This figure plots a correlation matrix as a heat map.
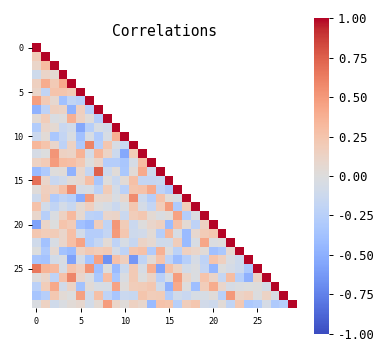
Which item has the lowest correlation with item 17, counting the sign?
5
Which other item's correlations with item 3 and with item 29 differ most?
13
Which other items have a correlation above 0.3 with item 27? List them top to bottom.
2, 9, 16, 20
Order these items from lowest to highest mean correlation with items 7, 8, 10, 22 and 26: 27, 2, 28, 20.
2, 27, 20, 28
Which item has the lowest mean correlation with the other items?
24
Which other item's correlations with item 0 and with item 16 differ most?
15
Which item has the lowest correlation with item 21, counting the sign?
17
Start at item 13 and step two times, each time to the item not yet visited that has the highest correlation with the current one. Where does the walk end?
12
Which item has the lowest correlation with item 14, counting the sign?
25
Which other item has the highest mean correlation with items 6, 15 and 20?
11
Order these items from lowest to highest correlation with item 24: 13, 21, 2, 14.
2, 13, 21, 14
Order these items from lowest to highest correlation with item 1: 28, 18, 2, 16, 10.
28, 18, 10, 16, 2
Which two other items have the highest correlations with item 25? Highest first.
0, 6
